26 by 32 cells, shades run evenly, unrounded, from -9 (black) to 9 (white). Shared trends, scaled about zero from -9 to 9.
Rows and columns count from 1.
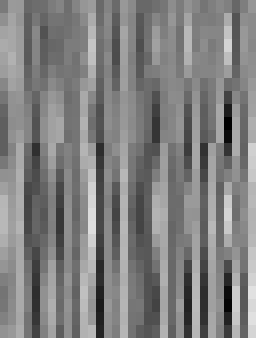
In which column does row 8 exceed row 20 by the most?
8
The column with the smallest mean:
13
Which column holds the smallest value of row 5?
15
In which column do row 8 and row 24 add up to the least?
29
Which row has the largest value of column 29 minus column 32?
4
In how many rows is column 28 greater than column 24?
15
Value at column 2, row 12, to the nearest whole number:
0
